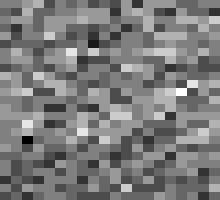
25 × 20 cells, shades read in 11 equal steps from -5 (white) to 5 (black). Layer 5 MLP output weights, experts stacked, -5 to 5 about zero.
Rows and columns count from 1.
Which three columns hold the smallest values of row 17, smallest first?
8, 19, 3
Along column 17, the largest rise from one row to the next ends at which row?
13
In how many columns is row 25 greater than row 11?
14
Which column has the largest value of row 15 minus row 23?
16
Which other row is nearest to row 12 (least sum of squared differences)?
7
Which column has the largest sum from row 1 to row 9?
11
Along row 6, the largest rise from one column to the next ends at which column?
9
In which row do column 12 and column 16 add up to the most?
20
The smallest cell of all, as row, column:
12, 17
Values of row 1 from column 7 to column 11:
1 0 2 1 2
